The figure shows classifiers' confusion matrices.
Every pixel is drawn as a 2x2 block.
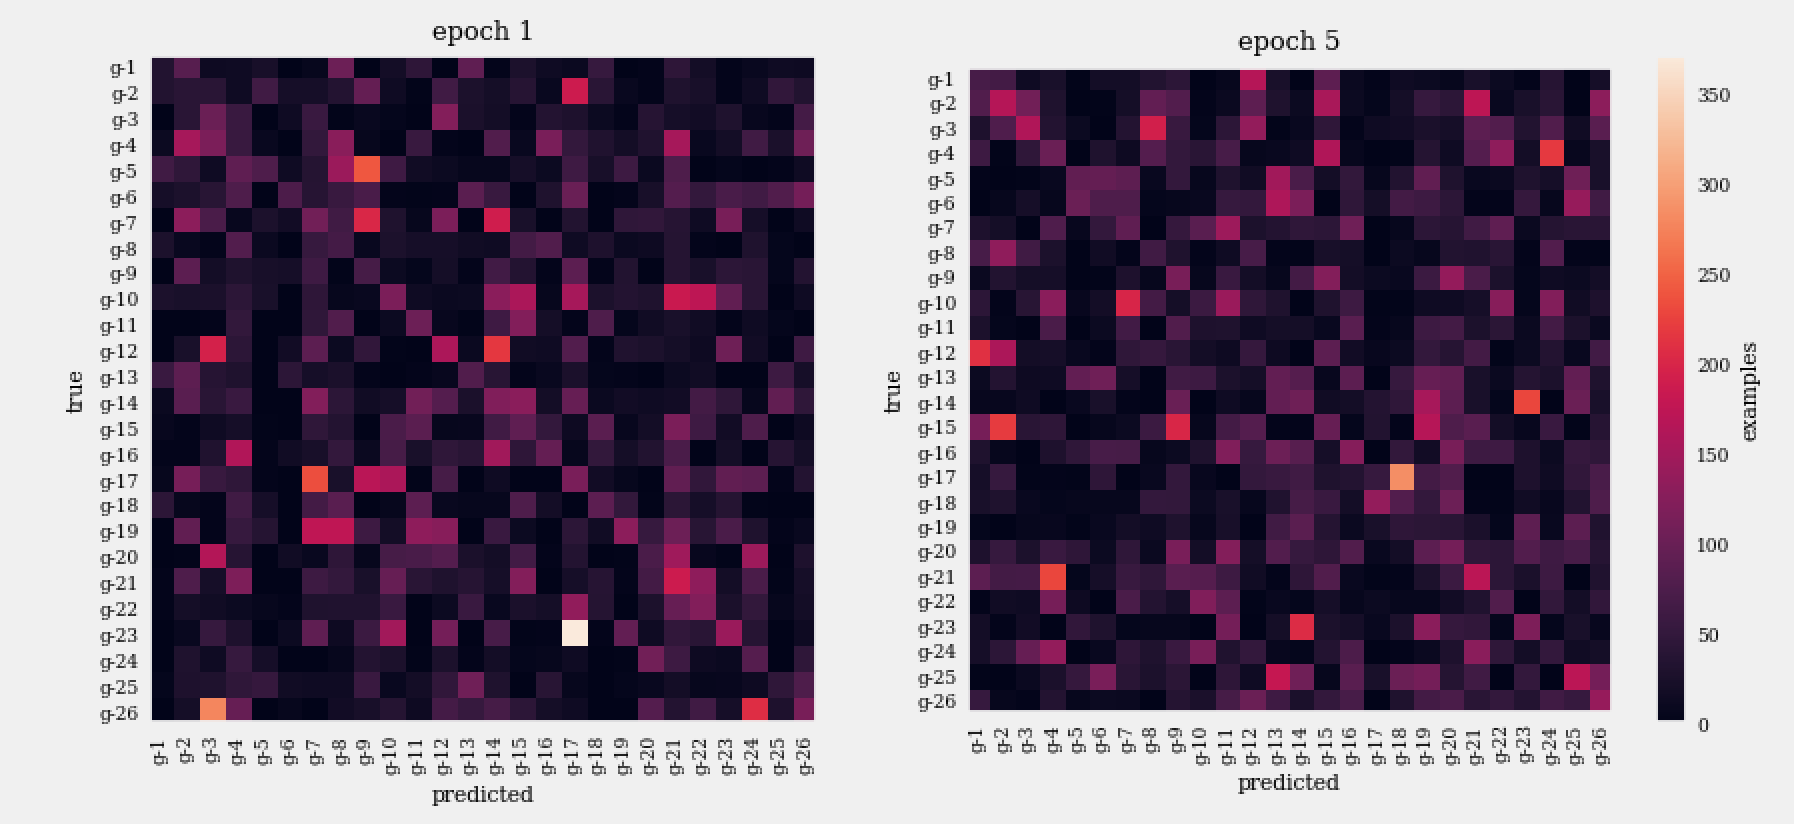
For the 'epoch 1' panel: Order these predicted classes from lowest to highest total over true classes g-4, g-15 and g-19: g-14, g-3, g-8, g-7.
g-3, g-14, g-7, g-8
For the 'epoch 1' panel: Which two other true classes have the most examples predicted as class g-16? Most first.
g-4, g-8
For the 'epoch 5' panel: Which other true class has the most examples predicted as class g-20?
g-9
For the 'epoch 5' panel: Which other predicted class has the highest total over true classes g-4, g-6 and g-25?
g-13
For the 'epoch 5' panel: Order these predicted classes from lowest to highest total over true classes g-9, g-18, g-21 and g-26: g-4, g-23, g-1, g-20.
g-23, g-1, g-4, g-20
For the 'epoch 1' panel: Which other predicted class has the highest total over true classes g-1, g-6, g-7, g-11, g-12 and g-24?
g-14
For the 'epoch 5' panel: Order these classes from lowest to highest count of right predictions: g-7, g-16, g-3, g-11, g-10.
g-11, g-10, g-7, g-16, g-3
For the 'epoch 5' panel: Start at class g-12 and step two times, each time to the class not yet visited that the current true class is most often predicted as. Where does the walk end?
g-15
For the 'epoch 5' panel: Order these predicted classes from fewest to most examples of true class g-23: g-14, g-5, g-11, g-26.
g-26, g-5, g-11, g-14
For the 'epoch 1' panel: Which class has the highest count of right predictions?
g-21
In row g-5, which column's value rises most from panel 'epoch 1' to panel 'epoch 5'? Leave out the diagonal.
g-13
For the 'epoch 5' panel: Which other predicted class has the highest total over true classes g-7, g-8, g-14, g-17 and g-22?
g-18
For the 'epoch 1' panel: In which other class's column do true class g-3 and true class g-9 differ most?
g-12
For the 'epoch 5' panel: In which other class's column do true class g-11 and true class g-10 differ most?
g-7
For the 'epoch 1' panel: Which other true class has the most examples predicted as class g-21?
g-10
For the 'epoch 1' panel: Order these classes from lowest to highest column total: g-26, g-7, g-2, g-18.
g-18, g-26, g-2, g-7
